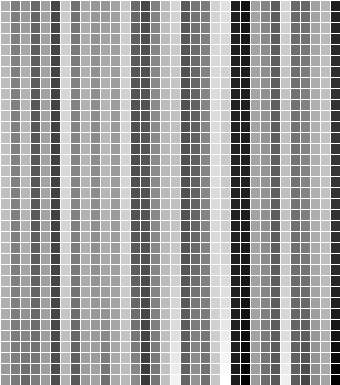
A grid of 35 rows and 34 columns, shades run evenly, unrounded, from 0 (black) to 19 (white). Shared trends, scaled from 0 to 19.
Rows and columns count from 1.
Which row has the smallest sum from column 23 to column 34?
35
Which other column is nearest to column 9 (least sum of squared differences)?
32
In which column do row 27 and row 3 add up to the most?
23
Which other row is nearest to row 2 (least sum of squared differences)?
27
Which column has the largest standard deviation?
3
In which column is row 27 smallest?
25
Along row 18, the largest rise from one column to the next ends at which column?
7
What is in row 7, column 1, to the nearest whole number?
14
